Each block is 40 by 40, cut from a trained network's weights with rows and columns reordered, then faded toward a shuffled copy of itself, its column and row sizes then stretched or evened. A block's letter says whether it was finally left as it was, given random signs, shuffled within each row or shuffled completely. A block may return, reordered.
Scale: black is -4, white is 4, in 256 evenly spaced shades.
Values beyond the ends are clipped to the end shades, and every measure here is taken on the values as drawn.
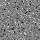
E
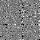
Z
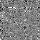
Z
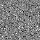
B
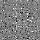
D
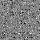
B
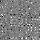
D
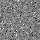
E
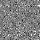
Z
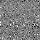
Z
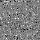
B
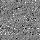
B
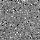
B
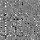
D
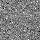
E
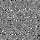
B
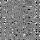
D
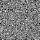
Z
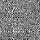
D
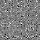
D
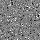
E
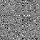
D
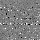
B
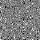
Z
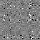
D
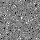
E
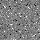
E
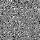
Z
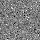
E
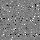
B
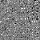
D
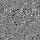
B
